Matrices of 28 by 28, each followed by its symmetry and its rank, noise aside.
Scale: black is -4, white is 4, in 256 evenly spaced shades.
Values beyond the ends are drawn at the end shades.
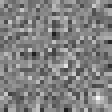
symmetric, rank six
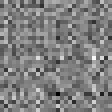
antisymmetric, rank four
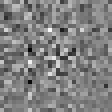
antisymmetric, rank four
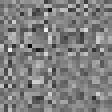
antisymmetric, rank four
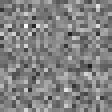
no symmetry, rank six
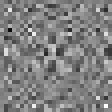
no symmetry, rank four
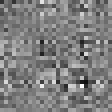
no symmetry, rank three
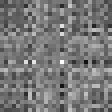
symmetric, rank three
